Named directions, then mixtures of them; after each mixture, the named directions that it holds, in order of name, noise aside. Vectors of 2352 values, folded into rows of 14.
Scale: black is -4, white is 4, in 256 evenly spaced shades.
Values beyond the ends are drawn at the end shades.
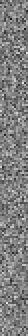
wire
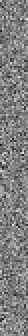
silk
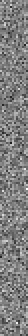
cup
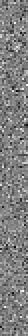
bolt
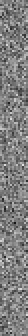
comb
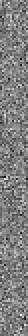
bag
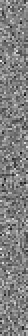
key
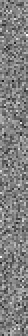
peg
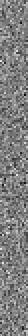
key.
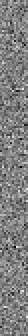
bolt, cup.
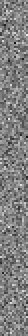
comb, peg, wire.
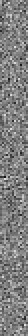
bag.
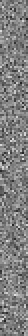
silk.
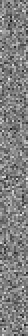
bag.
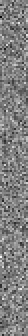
comb, peg.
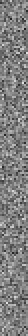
wire.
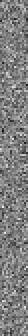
bolt, peg, silk.
